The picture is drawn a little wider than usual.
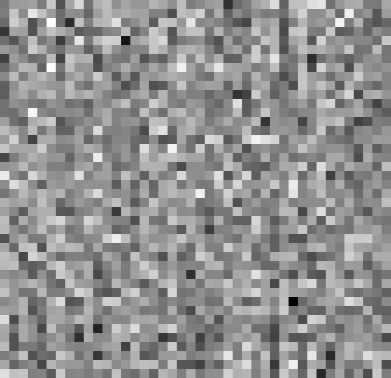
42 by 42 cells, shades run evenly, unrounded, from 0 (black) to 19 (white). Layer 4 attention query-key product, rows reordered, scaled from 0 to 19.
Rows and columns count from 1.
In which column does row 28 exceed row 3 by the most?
8
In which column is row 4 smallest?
1
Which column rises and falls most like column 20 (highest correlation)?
24
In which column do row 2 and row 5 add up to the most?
4
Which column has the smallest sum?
23
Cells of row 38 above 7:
32
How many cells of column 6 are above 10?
34
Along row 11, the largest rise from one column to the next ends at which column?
28
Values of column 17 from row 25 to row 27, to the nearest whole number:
9 12 11
